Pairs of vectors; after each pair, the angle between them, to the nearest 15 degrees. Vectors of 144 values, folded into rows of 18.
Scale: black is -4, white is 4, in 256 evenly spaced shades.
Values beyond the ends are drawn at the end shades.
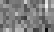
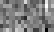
15 degrees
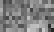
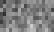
60 degrees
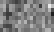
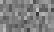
90 degrees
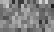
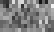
165 degrees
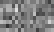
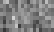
105 degrees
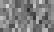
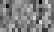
150 degrees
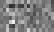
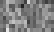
45 degrees
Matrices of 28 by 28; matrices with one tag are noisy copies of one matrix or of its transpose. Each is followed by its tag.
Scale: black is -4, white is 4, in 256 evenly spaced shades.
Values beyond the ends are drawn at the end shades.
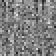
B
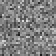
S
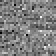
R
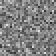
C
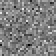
C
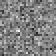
S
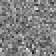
C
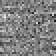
B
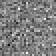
S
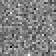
S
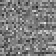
R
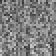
R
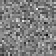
S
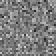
C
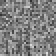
R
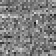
B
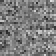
R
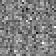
S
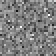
C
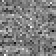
B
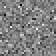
C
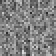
R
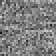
R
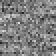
B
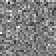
C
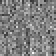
R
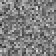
C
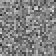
C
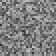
C
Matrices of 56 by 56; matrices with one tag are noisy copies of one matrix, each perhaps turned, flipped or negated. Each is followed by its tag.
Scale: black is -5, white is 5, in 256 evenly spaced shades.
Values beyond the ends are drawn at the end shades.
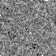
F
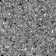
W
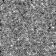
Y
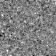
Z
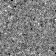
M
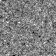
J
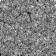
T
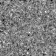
Y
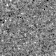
Z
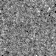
M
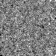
T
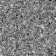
T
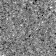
Z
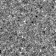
J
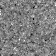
J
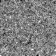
T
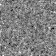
Y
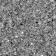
J
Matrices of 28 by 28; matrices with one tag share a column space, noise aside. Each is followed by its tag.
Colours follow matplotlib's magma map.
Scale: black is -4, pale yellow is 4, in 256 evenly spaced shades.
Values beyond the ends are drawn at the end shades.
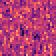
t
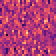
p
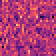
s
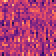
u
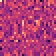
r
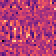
r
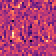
r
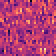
p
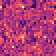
r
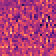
s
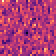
p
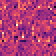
r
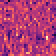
t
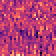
t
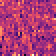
t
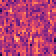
u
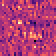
r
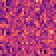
p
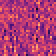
t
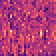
t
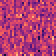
t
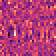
r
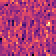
u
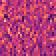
s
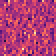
p
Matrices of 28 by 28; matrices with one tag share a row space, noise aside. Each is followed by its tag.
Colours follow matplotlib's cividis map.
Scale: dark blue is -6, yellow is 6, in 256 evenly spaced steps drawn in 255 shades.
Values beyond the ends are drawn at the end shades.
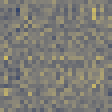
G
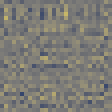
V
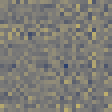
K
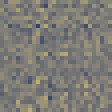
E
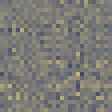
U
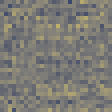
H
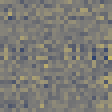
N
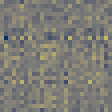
V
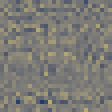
E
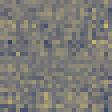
N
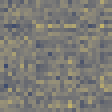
H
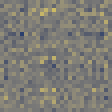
V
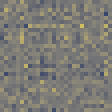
V
